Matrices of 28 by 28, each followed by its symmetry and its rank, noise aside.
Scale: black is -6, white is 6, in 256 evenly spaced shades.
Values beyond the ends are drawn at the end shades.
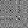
symmetric, rank three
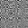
no symmetry, rank three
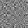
antisymmetric, rank four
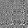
no symmetry, rank four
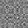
symmetric, rank four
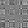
antisymmetric, rank two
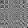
symmetric, rank two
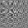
antisymmetric, rank two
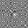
symmetric, rank three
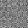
antisymmetric, rank four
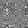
no symmetry, rank three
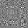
no symmetry, rank four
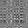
no symmetry, rank two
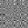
antisymmetric, rank two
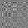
antisymmetric, rank two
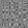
antisymmetric, rank two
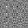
no symmetry, rank three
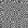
no symmetry, rank three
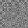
symmetric, rank four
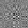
no symmetry, rank two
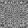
no symmetry, rank three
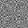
antisymmetric, rank two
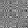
no symmetry, rank two
